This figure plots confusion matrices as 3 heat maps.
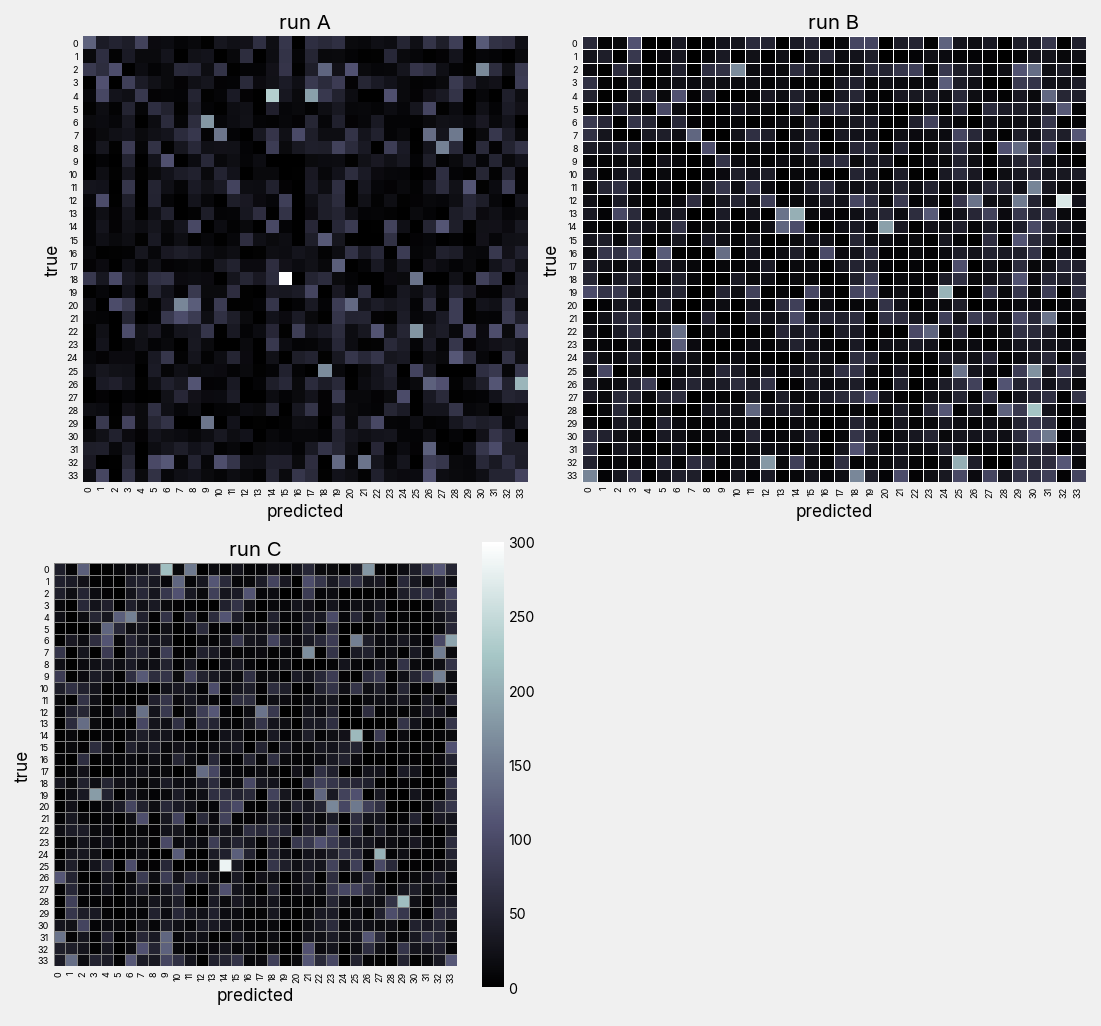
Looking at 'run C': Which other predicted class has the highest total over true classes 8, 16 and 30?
2
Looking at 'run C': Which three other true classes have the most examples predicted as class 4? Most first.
5, 6, 7
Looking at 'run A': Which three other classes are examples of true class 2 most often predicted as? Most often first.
30, 18, 20
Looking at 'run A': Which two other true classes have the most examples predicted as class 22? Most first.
29, 24
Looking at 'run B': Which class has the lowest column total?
4
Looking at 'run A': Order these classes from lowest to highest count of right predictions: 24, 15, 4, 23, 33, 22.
15, 24, 23, 4, 33, 22
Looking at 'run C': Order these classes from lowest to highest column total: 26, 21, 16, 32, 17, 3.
17, 3, 16, 26, 32, 21
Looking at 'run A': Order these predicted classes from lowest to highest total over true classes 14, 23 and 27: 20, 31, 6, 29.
29, 6, 31, 20
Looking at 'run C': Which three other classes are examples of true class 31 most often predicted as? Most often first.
0, 9, 26
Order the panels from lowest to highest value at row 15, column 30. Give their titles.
run C, run A, run B
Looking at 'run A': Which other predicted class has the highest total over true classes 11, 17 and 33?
19
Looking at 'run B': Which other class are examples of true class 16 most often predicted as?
9
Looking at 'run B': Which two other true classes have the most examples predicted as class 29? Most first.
12, 8
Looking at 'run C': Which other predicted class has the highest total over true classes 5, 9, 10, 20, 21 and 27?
23
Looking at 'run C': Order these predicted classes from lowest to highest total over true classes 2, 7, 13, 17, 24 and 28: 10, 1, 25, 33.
25, 1, 33, 10
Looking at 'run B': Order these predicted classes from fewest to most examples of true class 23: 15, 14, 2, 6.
2, 15, 14, 6
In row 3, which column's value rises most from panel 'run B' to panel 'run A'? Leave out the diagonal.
1
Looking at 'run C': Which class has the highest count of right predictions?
33
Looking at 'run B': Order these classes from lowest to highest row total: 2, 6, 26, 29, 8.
29, 6, 8, 26, 2
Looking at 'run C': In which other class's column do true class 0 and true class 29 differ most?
9
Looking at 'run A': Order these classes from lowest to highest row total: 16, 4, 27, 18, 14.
27, 16, 14, 4, 18
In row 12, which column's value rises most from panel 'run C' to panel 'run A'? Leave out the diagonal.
15
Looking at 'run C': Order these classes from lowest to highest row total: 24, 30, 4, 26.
30, 26, 24, 4
